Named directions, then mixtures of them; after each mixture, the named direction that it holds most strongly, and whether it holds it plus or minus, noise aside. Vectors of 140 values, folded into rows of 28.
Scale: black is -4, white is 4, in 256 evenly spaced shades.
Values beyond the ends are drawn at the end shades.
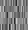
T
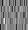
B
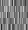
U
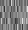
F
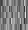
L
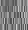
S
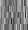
L, minus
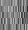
S, minus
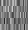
S, minus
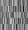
S, minus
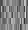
L, plus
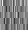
B, minus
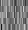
U, plus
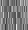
B, minus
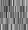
U, minus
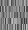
F, minus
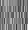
S, minus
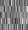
F, plus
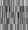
U, minus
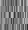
S, plus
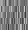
L, minus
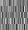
S, minus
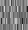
F, minus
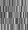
T, minus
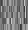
L, plus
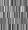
U, plus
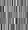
T, minus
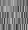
S, minus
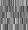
U, minus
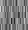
L, minus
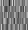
U, minus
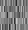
T, plus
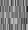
F, minus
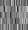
F, plus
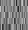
T, plus
